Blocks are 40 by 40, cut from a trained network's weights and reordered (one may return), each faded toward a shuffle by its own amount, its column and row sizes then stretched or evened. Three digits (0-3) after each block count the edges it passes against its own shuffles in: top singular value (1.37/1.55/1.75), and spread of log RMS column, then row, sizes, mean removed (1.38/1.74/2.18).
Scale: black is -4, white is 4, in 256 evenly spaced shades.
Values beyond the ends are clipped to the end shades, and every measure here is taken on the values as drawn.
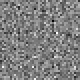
0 0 0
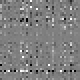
2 3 3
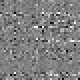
1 1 3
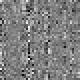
3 3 0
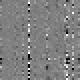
3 3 0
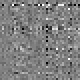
3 3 2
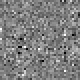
1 1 1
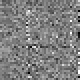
2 2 0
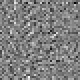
2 1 1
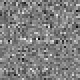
2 1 2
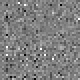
1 1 1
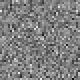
1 0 0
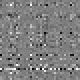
2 2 3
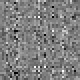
1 3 1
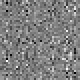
1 3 1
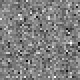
0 1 1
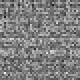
2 0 0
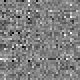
2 1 2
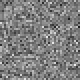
1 0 0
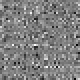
2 1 3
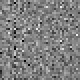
1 2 0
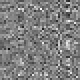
3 2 0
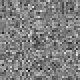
2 1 1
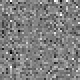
1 2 0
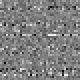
1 0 3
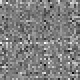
0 3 1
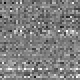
2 0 3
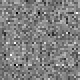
1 0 2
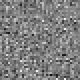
2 2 2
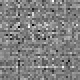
1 2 1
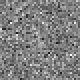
0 0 0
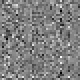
3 3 0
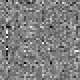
1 2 1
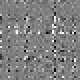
3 3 3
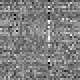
2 2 0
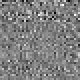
3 0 3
